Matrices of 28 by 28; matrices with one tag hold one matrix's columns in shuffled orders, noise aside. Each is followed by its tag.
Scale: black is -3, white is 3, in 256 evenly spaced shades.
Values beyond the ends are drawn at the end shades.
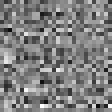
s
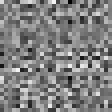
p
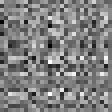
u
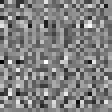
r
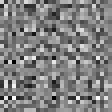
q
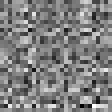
s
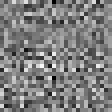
p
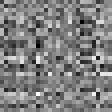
u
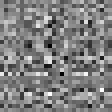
u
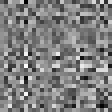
p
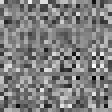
p
